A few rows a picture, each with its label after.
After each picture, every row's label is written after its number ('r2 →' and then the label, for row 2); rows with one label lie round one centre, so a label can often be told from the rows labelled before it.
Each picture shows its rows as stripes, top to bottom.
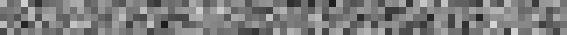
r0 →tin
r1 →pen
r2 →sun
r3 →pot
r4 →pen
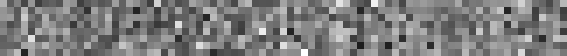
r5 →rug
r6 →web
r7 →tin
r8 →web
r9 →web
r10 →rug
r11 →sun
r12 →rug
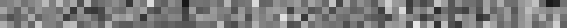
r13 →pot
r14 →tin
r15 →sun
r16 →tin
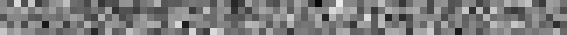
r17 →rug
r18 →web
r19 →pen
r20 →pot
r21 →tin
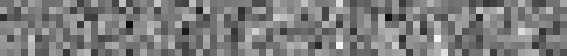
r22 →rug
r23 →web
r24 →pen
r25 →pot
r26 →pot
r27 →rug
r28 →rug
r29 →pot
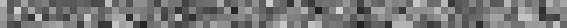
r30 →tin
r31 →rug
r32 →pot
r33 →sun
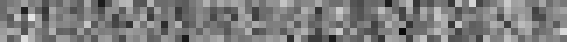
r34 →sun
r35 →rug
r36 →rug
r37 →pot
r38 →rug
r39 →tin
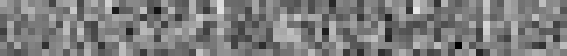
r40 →tin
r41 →tin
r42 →sun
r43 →pen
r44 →pen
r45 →pen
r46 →rug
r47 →sun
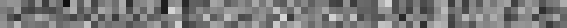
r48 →pot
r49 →pot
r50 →web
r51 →pot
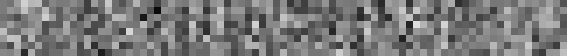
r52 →tin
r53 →tin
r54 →sun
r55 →tin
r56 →tin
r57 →rug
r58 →pot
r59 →rug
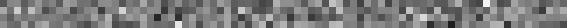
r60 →pen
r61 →rug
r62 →tin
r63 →web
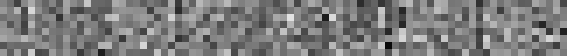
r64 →sun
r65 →rug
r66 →pen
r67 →rug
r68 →sun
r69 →tin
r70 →pen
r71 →rug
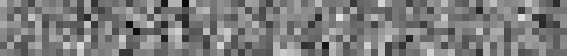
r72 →pot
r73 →sun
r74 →rug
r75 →pot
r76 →web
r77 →pot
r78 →pen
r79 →pen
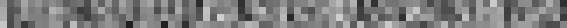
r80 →web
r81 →web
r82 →web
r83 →pot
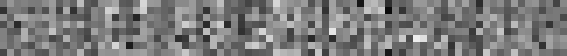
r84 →pen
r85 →pen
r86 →web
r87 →pen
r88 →web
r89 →tin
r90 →pot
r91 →pen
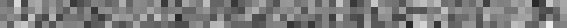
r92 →rug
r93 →pot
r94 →rug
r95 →tin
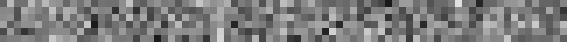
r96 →sun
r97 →web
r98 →pen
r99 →pot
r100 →pen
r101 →tin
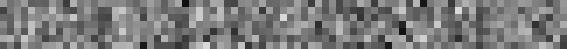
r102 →pot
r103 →sun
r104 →sun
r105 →rug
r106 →rug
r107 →tin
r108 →sun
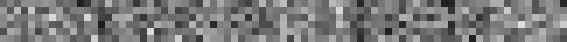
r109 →web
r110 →rug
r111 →sun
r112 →rug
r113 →sun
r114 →web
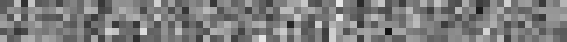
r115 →rug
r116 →sun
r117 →rug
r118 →web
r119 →pen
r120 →web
